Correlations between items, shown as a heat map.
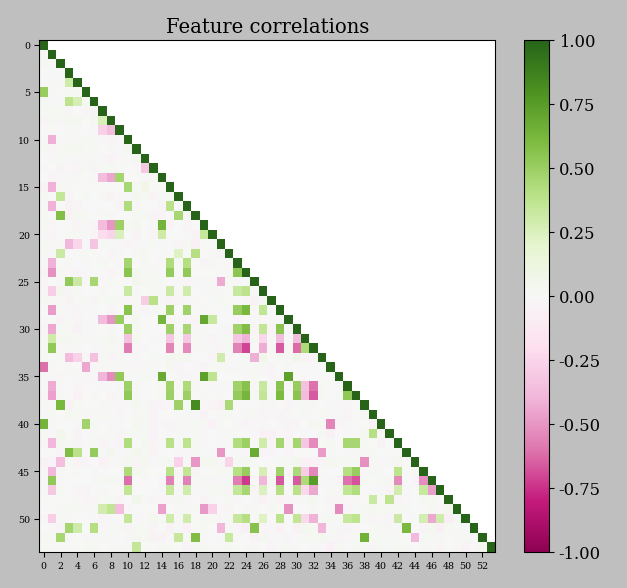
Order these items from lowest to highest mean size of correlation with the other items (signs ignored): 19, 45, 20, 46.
20, 19, 45, 46
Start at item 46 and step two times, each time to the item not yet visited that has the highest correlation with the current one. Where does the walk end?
1
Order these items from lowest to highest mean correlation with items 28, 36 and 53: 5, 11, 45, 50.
5, 11, 50, 45
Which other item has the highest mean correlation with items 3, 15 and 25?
43
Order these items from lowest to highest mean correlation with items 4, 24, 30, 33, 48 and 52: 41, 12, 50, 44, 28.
44, 12, 41, 50, 28
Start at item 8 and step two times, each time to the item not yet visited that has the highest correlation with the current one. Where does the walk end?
7
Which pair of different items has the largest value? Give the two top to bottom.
18, 38
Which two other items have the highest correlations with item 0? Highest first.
40, 5
